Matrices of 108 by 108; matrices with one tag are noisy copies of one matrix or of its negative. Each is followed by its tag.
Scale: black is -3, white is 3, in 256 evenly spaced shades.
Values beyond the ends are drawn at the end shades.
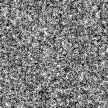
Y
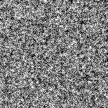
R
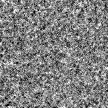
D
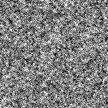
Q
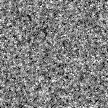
Y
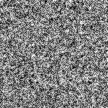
R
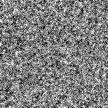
D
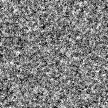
D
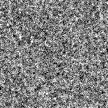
Y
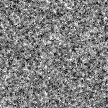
Q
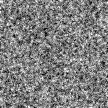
Y
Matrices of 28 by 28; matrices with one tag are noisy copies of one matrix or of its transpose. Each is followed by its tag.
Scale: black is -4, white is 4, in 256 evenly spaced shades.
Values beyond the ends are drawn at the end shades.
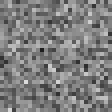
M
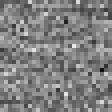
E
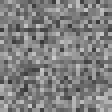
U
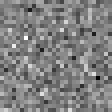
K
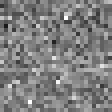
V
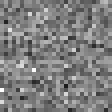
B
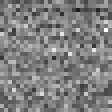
E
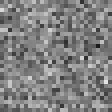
M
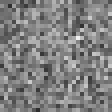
V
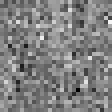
V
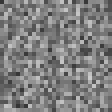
B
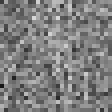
V
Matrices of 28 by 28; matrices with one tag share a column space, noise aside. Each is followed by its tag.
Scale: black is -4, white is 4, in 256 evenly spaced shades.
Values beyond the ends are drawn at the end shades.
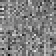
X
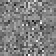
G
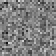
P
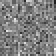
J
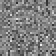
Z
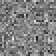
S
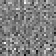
X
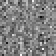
X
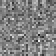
Z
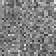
Z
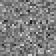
G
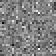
G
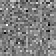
P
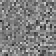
G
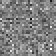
Z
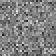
G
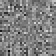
J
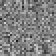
Z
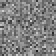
G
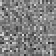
X
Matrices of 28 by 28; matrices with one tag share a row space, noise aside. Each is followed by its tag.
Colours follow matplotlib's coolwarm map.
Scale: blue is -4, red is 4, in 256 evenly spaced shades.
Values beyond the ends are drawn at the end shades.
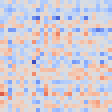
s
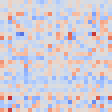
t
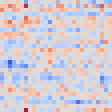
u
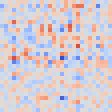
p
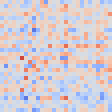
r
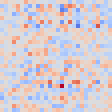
p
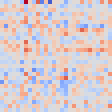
r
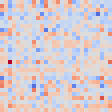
s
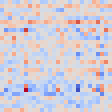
u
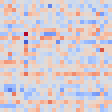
u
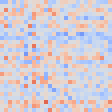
r
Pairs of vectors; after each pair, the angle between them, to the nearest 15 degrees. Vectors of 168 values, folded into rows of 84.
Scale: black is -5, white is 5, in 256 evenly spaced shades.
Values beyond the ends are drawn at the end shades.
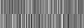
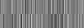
135 degrees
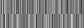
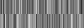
30 degrees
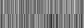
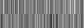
30 degrees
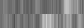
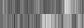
15 degrees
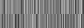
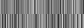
60 degrees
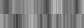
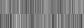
120 degrees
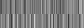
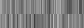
150 degrees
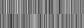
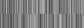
30 degrees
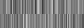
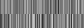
75 degrees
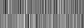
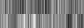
45 degrees
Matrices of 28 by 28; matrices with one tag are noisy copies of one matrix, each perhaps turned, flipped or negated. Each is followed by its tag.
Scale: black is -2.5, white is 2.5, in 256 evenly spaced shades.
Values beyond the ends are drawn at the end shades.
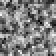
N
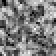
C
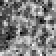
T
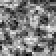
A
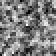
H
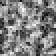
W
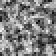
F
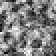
A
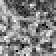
T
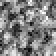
A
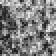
T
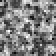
F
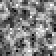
A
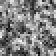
C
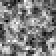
A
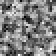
F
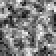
A
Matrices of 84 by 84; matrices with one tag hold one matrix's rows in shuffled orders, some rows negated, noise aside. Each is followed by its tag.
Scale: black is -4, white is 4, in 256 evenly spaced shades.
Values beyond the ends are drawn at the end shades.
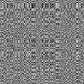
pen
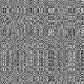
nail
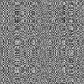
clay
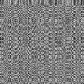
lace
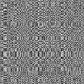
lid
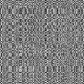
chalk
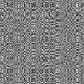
pen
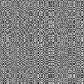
nail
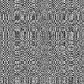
clay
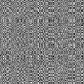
nail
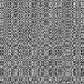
lace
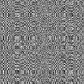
clay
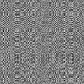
clay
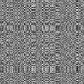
pen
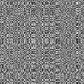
pen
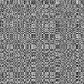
pen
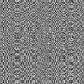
clay
